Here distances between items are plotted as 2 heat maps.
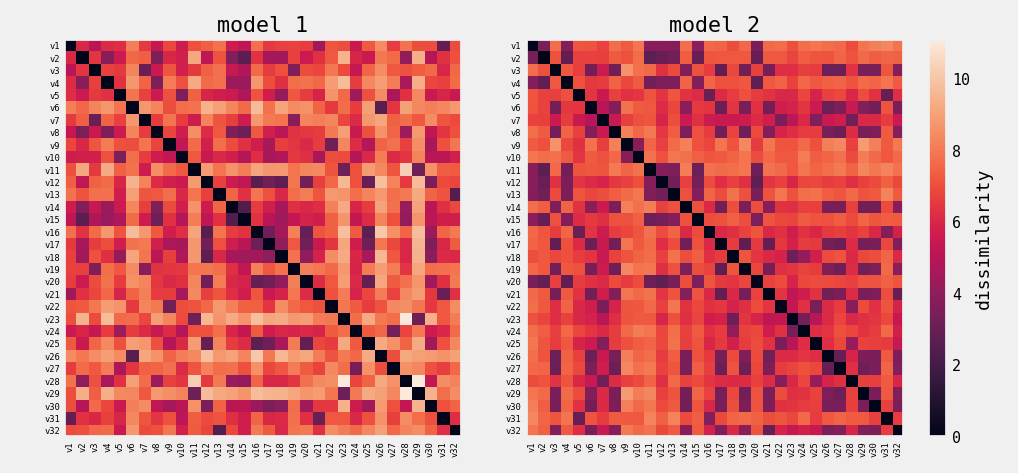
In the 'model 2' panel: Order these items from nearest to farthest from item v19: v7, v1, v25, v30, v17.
v17, v30, v7, v25, v1
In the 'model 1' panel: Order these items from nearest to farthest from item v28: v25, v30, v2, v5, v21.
v2, v30, v5, v25, v21
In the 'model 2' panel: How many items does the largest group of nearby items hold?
12
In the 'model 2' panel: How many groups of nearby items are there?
6
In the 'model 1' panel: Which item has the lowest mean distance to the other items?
v15
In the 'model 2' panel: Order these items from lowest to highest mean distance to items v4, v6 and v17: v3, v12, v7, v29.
v3, v29, v12, v7
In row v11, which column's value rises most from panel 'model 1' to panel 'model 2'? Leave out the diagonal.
v29
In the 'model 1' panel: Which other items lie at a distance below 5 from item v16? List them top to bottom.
v12, v17, v18, v20, v25, v30
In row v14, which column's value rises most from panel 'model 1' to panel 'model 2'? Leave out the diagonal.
v15
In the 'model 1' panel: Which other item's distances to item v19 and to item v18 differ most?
v12
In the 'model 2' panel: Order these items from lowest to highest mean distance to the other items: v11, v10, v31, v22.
v22, v11, v31, v10
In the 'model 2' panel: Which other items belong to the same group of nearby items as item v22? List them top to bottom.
v7, v25, v28
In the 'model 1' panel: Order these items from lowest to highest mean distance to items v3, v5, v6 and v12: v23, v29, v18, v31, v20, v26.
v18, v20, v31, v26, v23, v29
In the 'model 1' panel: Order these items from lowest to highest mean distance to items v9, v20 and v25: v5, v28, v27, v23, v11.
v5, v28, v27, v11, v23
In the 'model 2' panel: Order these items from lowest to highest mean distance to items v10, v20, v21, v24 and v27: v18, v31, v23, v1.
v23, v18, v1, v31
